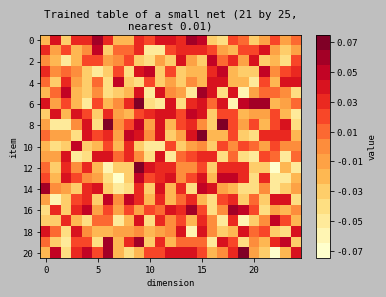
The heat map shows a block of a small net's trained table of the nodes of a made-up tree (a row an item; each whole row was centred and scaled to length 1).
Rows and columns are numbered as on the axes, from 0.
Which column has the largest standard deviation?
6
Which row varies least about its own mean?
10
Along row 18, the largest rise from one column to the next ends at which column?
15
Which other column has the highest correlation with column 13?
4
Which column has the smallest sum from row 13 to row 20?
7
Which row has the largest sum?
0
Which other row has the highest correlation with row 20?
16
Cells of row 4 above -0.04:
22
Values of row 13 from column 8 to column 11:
-0.03 0.05 0.02 0.03
